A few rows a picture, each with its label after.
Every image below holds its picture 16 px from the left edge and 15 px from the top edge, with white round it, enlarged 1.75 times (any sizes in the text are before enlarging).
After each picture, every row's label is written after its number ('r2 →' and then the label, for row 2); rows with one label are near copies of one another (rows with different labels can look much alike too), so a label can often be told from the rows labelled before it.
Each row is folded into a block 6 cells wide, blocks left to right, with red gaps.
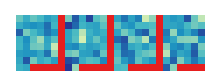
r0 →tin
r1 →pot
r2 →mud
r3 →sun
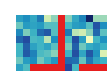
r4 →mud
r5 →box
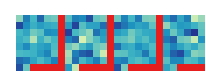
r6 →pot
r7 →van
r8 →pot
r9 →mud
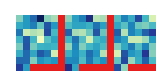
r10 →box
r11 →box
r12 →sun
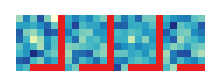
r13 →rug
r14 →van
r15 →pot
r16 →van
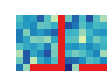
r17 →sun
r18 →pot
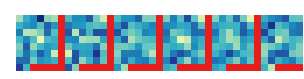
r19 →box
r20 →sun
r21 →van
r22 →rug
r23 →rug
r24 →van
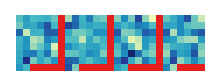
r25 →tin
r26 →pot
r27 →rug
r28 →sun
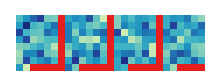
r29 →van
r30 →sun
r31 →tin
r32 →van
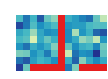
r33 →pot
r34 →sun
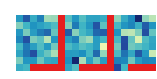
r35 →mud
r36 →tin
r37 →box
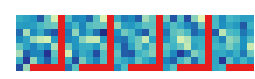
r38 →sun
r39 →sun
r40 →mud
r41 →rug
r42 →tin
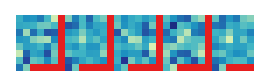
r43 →sun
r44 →pot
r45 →tin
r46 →van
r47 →pot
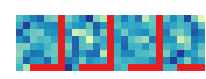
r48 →van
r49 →box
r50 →mud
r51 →rug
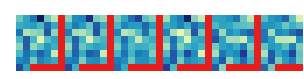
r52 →box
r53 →box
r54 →box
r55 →box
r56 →sun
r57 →sun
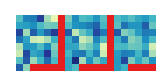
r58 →sun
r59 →tin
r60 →tin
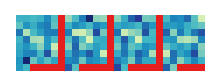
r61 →tin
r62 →box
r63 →box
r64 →sun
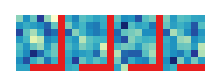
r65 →rug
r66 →tin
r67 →van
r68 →tin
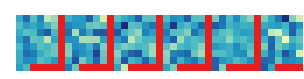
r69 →mud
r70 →sun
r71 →van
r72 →van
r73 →pot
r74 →box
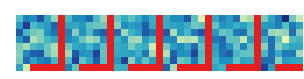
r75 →van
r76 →sun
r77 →tin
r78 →sun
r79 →mud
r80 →box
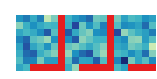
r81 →mud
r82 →van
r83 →tin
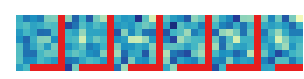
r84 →mud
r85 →pot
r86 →sun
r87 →van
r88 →box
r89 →rug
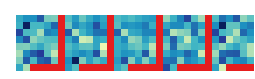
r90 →van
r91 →tin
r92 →tin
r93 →box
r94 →van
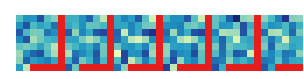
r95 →van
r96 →sun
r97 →sun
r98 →sun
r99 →box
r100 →box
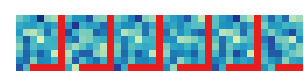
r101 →box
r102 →van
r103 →box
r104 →sun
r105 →box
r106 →mud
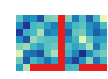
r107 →van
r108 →rug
